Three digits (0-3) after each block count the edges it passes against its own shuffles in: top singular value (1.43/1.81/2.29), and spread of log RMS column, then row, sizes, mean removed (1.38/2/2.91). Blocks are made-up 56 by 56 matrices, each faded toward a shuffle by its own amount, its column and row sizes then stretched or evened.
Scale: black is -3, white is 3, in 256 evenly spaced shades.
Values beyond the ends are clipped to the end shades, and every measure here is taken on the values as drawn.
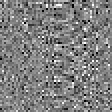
3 2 0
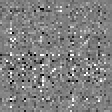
0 2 2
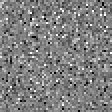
0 1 0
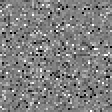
1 0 1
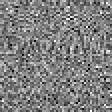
2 0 0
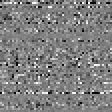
0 1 3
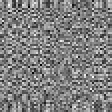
3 2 0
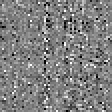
1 2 0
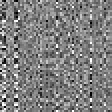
3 3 0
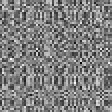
3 2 0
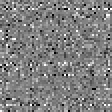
1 1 2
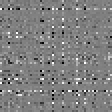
2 2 3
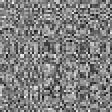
3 1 1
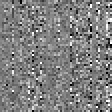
0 3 0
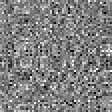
2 0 1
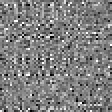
2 1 2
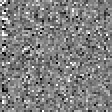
1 2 1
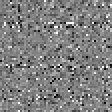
1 1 2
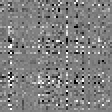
1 3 3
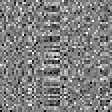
3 1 0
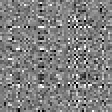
3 2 2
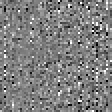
0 3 0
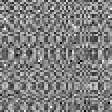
3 0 1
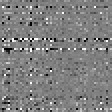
2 2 3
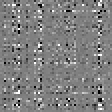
2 3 3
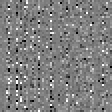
0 3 0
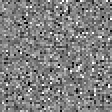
0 1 0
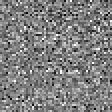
2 0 1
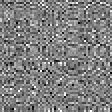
3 0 1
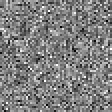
2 0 0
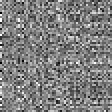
3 2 1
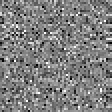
2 0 1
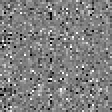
0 2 1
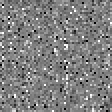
0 2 0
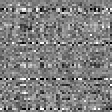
3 1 3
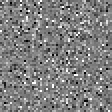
0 2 0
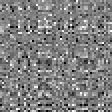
3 1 2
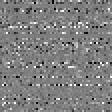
0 0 3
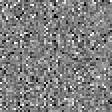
2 1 1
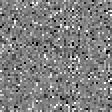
1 1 0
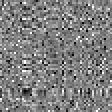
3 1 1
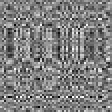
3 2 3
